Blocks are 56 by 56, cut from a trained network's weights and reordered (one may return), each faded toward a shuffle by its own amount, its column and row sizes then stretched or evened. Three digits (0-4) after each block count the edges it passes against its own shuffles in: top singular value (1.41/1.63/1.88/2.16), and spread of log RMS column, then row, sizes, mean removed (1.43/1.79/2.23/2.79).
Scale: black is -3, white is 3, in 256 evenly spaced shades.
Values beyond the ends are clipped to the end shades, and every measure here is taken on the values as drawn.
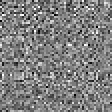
4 2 2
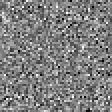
0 0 1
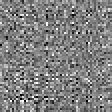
4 3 3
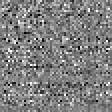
0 2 4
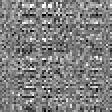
4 4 1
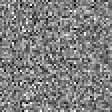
2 2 0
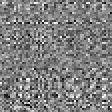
4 1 4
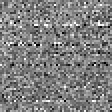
1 0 3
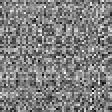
4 1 0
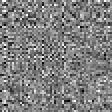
4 3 2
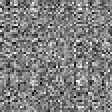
4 2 2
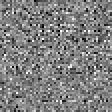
2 0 4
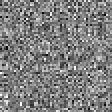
4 2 1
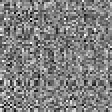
4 2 0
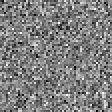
0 0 1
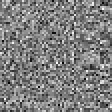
4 1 0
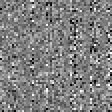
0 4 0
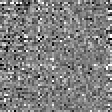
2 3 3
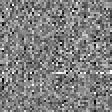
2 2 1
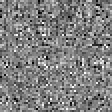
2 2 3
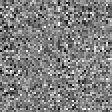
2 2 2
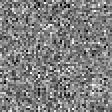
2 2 0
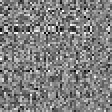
4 2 2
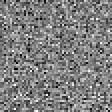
2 1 1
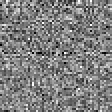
3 0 1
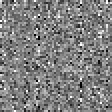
0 3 0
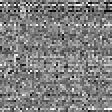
4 1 3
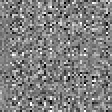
3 4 3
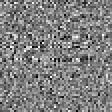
3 1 2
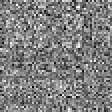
3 0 2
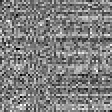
4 1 0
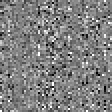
0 4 0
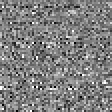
0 0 4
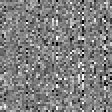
2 4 0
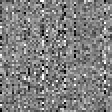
2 4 0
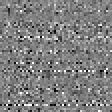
2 2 4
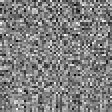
4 0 2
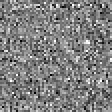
2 1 2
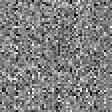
1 3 2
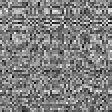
4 0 2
